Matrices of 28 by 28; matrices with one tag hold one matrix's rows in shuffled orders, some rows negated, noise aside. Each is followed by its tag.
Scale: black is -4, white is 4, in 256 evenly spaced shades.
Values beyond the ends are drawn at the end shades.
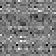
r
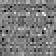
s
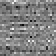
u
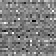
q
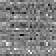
u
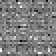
r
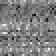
q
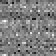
q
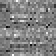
u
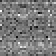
r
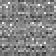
s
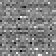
r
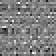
q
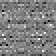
s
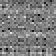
s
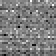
q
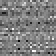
q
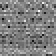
s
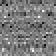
s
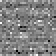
r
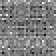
s
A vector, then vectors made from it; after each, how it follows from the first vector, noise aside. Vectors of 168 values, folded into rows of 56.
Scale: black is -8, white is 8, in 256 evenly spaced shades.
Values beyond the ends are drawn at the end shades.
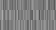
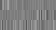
wrapped around, negated, partly zeroed.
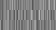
negated.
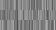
wrapped around, negated.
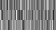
reversed, negated, scaled up.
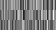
reversed, scaled up.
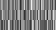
reversed, scaled up.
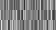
reversed, negated, scaled up.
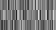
reversed, scaled up.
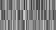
reversed, negated, scaled up.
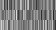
reversed, negated, scaled up.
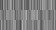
wrapped around, negated.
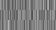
sign-scrambled.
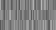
wrapped around, negated.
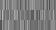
sign-scrambled.
